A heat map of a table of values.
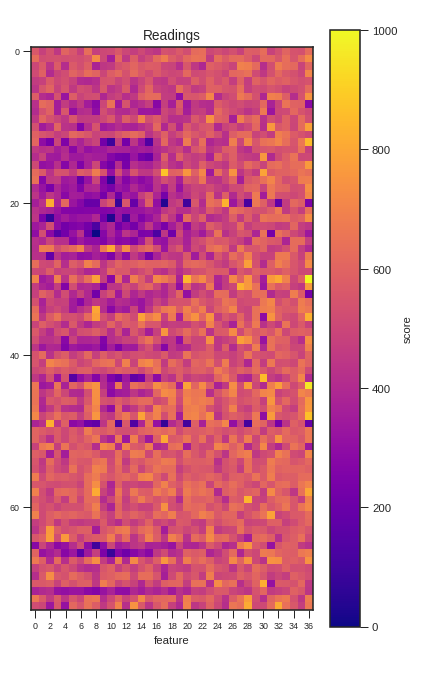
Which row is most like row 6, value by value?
38
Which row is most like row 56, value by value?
50
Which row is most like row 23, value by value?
71
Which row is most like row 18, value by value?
15
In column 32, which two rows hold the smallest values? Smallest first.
20, 49
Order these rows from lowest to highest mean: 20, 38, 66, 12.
20, 66, 12, 38
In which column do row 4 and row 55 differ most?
8
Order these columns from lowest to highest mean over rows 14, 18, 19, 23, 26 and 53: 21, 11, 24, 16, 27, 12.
11, 12, 16, 21, 24, 27
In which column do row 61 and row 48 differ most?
30
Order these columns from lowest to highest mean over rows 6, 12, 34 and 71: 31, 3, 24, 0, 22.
3, 24, 0, 22, 31
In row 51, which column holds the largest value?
17
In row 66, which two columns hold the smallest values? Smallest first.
10, 6
